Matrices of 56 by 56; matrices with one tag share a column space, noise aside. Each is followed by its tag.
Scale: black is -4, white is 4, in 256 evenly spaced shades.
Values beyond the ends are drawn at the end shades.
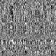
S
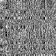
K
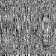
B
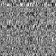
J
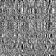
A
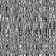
B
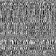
S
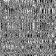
A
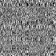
J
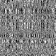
A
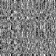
K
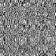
J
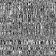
S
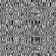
J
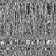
S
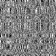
A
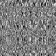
J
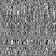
S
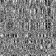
A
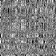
A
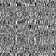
J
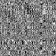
S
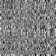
K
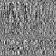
S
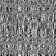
B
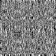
K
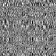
J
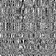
A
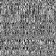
S
